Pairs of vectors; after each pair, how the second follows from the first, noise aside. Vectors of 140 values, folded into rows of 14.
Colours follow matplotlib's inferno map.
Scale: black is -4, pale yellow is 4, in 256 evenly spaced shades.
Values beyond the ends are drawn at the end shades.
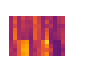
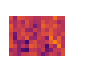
negated, partly zeroed.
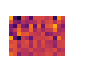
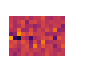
partly zeroed.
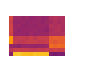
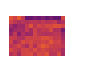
reversed, negated, shrunk.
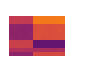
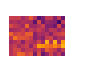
negated, partly zeroed.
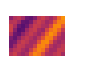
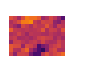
negated, partly zeroed.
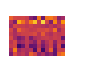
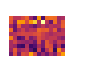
copied.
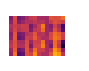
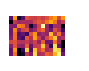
scaled up.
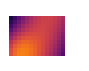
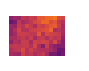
reversed, shrunk.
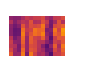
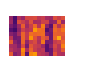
copied.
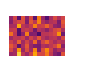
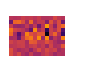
wrapped around, negated, partly zeroed.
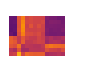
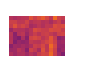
reversed, shrunk.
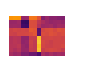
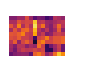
reversed.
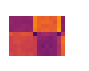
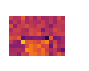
wrapped around, negated, partly zeroed.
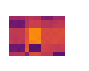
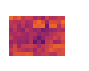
reversed, negated, shrunk.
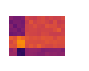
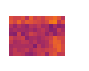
reversed, negated, shrunk.
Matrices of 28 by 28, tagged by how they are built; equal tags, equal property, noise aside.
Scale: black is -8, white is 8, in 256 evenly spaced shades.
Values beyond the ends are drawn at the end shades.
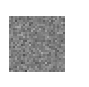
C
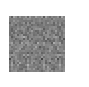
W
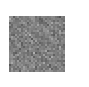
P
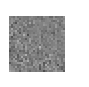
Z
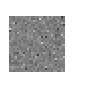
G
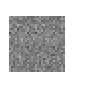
W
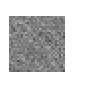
P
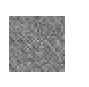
P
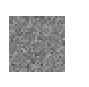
C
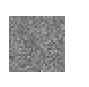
C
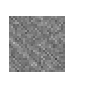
P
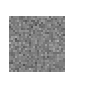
C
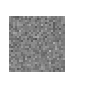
C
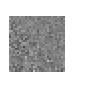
Z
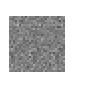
W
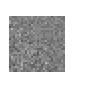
Z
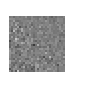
Z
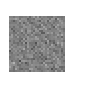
P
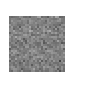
W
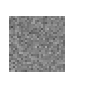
C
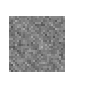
P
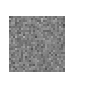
C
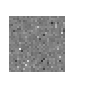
G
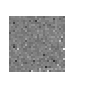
G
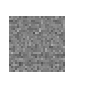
W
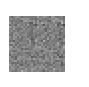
W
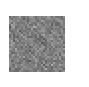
P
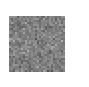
C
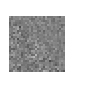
Z
